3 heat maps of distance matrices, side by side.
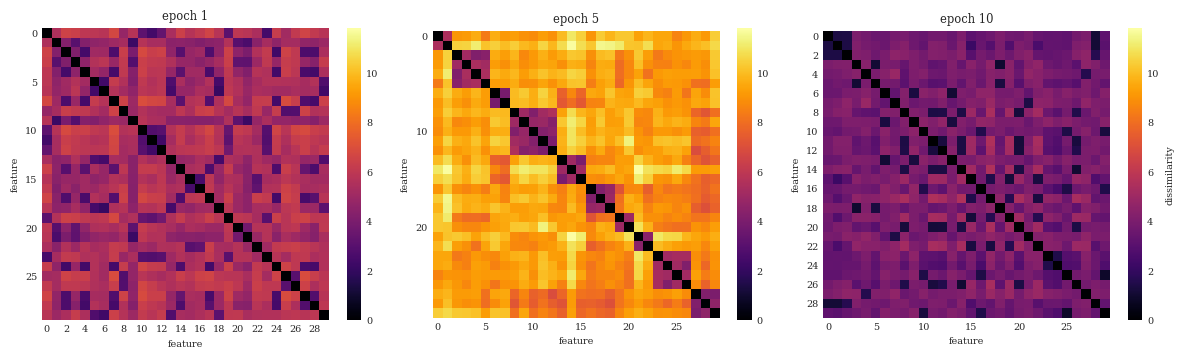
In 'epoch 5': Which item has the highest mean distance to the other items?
1
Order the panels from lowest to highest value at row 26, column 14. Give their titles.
epoch 10, epoch 1, epoch 5
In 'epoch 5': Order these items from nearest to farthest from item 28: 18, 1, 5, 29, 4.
29, 18, 5, 4, 1
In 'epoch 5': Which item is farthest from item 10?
14
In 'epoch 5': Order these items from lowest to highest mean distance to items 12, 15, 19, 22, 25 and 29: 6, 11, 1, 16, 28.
28, 16, 11, 6, 1
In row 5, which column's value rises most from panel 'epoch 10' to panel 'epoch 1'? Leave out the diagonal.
3
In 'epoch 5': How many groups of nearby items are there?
10
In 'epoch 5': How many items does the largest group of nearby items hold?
5
